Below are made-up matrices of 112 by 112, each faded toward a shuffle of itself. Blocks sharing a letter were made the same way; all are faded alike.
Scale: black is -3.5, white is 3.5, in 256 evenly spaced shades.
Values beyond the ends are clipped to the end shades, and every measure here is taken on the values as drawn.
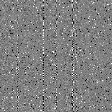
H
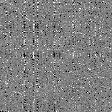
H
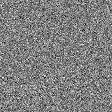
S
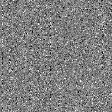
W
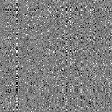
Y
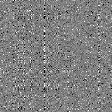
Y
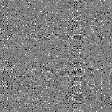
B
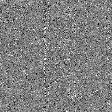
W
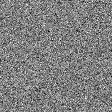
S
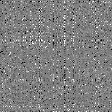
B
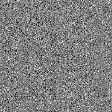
W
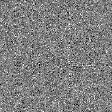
W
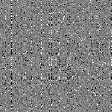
Y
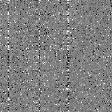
H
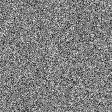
S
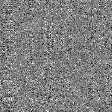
W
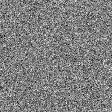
S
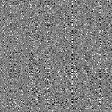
Y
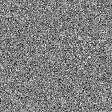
S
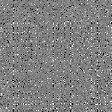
B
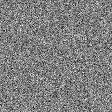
S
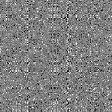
Y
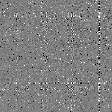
B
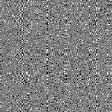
Y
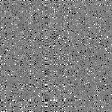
B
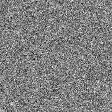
S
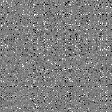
B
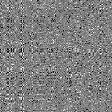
Y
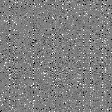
B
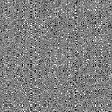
Y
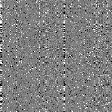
Y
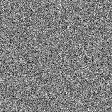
S
